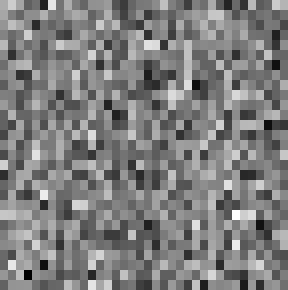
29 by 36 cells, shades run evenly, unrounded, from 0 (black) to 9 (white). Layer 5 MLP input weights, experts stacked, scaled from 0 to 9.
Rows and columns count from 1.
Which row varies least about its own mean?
2
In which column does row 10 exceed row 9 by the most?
30
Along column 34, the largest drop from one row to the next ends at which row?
13
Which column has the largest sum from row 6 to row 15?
12
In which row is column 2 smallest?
6
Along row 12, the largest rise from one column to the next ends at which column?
17
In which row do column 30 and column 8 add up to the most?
16
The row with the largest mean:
22
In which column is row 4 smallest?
35
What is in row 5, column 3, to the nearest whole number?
5
